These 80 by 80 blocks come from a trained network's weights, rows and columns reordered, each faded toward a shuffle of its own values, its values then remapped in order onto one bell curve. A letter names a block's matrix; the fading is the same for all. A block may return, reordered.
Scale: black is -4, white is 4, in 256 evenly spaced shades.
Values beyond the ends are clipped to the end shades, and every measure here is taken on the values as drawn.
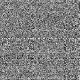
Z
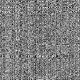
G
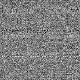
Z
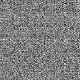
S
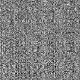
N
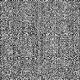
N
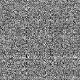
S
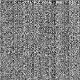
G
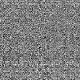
S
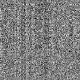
N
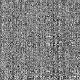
G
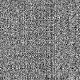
N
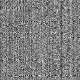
G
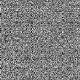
S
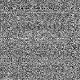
Z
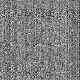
G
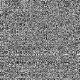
Z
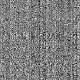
G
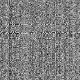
G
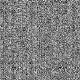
N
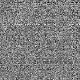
Z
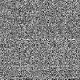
Z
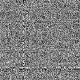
Z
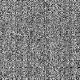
N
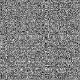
S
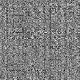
N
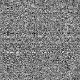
Z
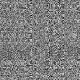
S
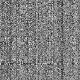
G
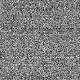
Z
